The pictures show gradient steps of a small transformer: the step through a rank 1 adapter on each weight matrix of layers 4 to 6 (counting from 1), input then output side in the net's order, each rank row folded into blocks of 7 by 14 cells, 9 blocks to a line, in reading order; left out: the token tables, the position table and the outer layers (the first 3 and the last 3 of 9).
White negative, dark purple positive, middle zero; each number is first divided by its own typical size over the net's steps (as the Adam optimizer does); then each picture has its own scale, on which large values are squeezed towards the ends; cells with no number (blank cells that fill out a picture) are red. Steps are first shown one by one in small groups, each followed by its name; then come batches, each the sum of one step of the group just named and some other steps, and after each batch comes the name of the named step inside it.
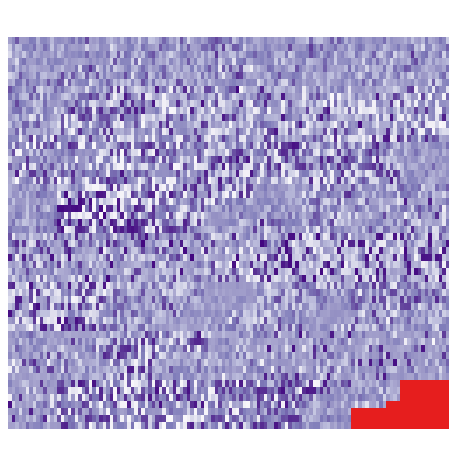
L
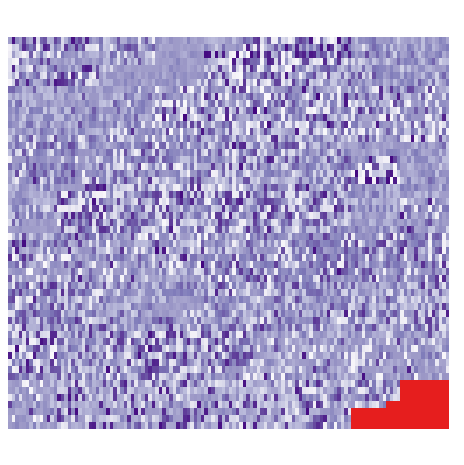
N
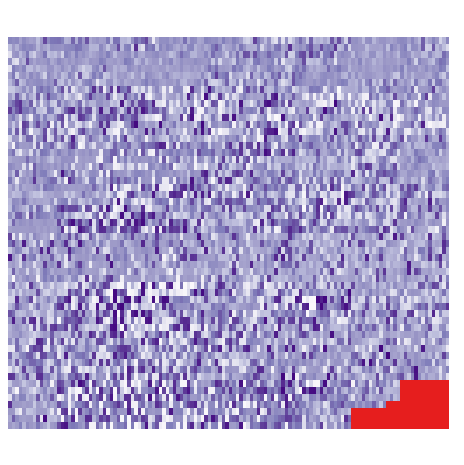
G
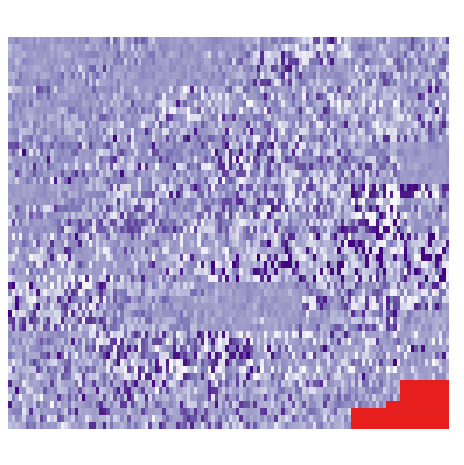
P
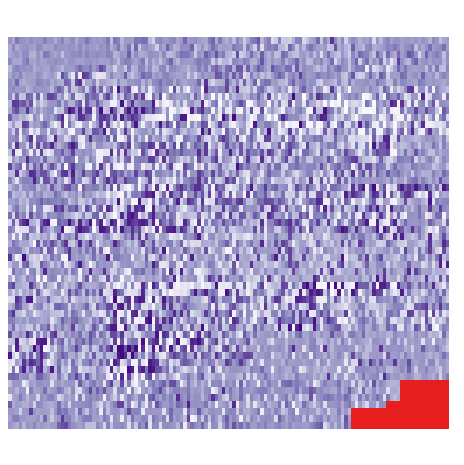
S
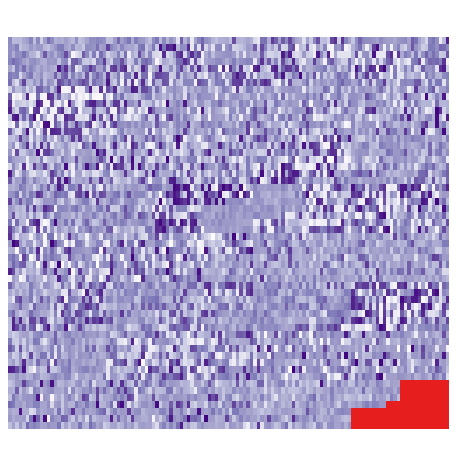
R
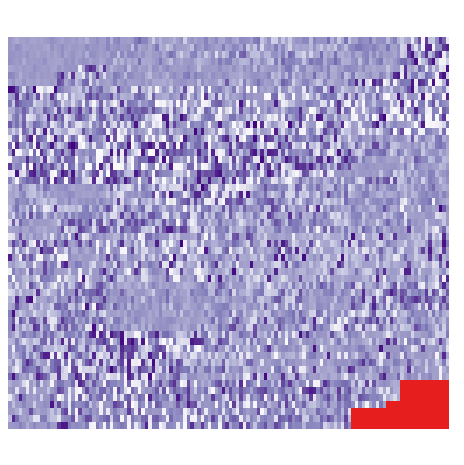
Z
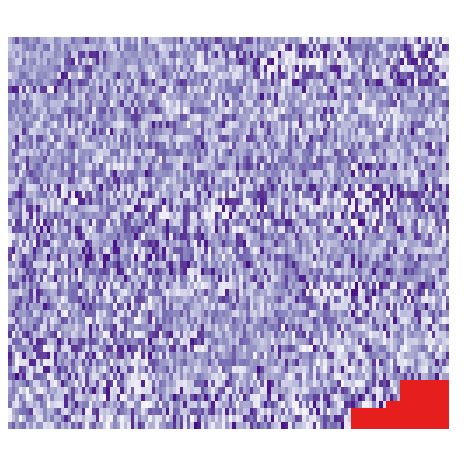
S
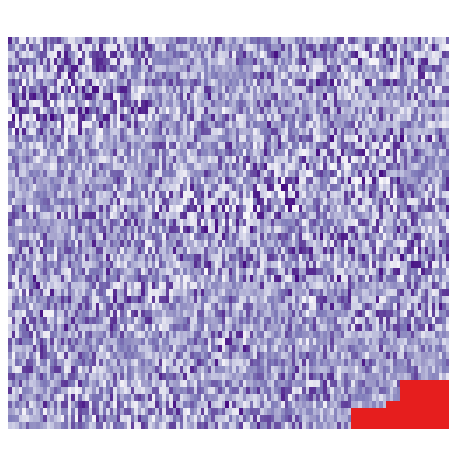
G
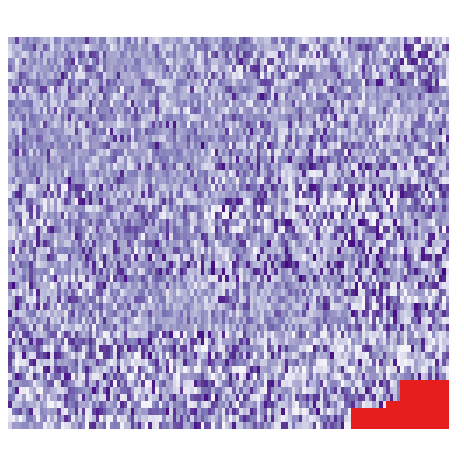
P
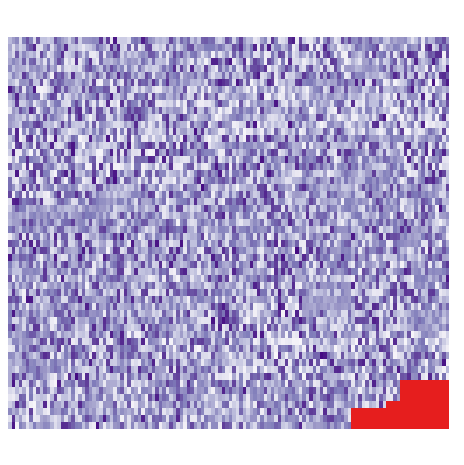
Z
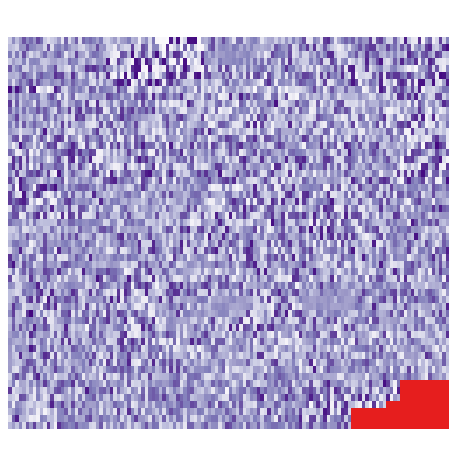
Z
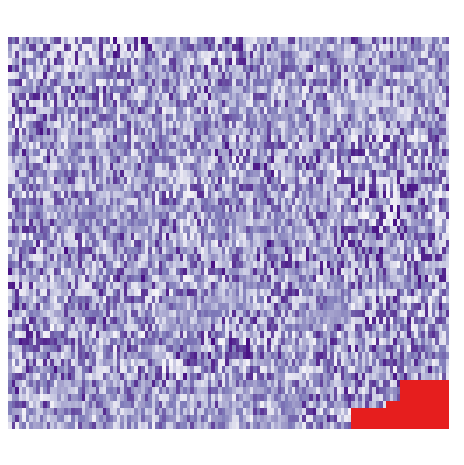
P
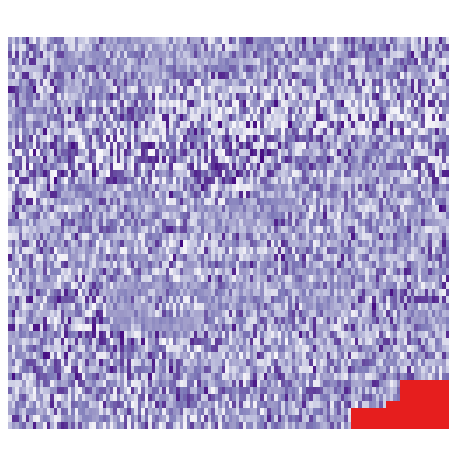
Z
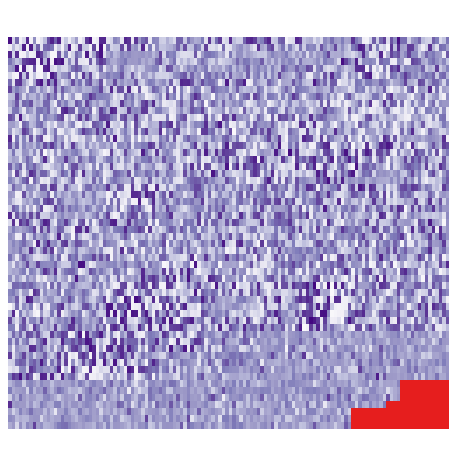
S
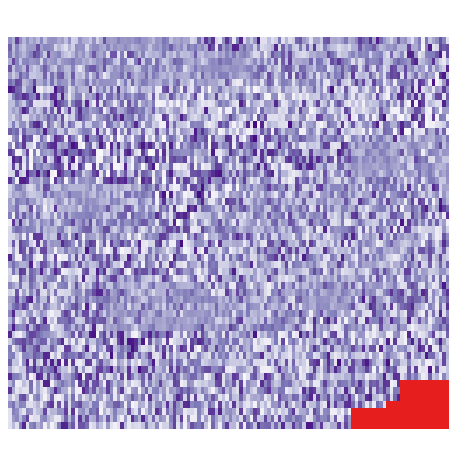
Z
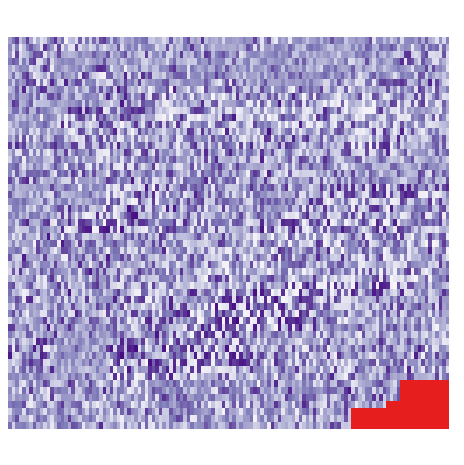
S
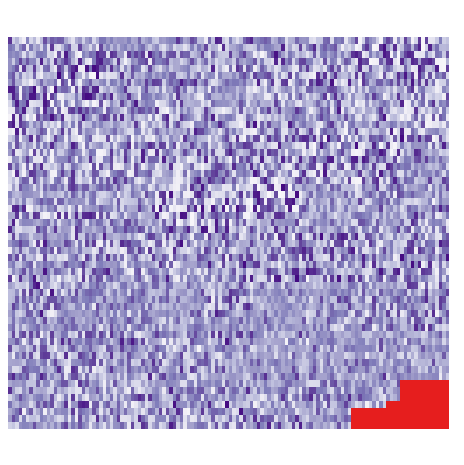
Z
